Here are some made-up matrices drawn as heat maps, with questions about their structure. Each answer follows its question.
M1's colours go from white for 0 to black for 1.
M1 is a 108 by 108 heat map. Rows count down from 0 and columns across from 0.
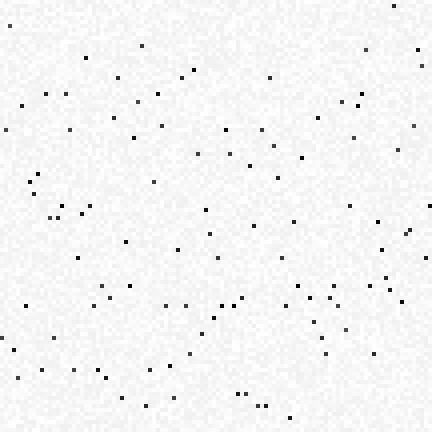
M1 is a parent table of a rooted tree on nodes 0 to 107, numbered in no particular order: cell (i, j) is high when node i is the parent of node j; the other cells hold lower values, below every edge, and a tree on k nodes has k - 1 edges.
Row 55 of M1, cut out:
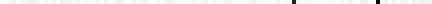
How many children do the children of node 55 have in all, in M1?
2
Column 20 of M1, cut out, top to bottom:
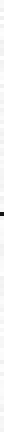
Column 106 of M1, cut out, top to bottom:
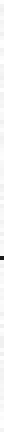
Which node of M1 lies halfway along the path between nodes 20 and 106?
29
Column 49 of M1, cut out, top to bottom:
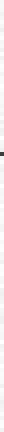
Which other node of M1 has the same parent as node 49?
57
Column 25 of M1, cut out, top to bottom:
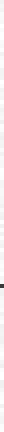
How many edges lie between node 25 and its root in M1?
2
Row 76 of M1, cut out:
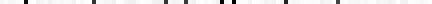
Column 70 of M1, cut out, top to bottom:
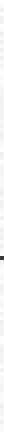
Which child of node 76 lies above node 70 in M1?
58
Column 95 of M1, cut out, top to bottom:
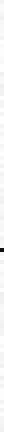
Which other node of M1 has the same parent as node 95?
44
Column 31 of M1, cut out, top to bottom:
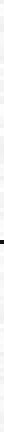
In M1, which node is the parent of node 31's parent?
74
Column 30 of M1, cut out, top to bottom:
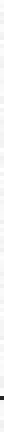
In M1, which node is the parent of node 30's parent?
37
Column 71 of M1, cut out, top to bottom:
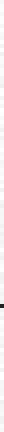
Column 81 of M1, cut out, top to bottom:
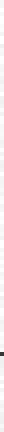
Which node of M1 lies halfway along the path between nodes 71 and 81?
34
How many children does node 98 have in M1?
2
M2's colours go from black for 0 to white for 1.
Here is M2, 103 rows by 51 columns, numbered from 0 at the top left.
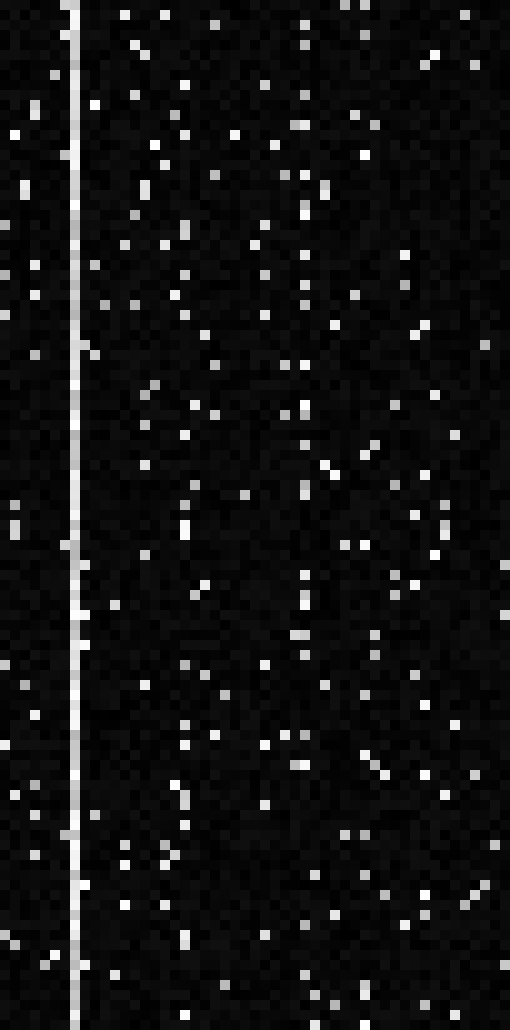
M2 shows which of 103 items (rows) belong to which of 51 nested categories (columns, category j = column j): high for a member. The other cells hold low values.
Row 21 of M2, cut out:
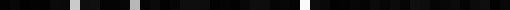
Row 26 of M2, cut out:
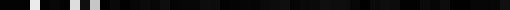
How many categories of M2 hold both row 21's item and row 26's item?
1
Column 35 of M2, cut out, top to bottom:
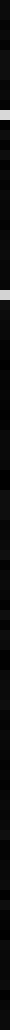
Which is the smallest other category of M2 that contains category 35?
17
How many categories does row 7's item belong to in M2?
2
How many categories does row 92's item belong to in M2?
3
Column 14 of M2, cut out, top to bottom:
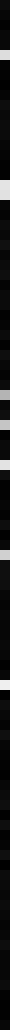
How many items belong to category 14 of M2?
8
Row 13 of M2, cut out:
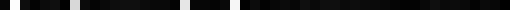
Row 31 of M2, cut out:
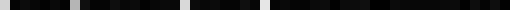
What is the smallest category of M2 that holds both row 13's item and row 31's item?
18
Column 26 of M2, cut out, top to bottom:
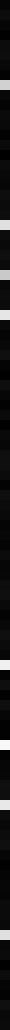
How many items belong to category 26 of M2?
8
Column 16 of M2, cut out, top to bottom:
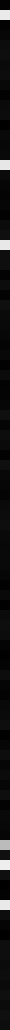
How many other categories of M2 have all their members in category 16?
4
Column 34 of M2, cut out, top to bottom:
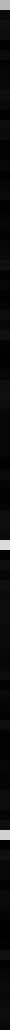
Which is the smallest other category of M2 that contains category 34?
6
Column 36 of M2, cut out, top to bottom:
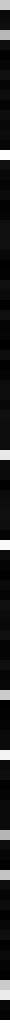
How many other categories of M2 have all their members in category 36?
4
